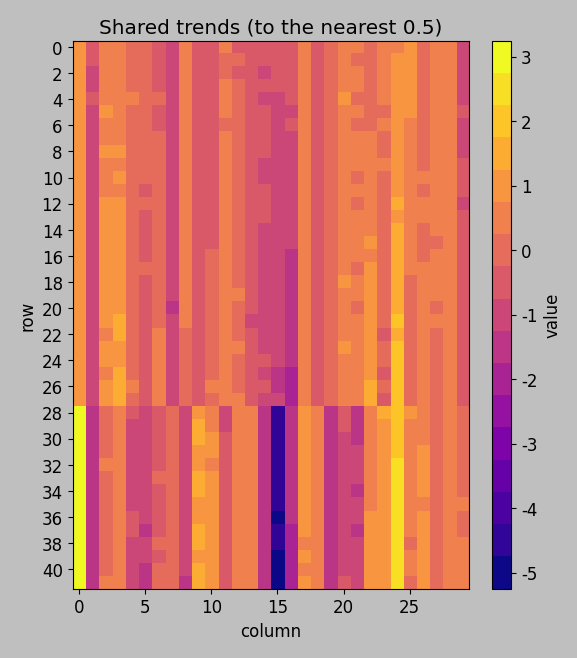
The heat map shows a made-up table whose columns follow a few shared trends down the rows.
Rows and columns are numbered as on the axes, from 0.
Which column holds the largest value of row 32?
0
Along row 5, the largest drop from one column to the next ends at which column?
1
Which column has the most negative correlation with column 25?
22
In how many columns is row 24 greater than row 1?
10
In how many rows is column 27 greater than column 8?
14
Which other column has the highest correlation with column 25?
16
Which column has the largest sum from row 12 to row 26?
24
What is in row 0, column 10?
-0.5
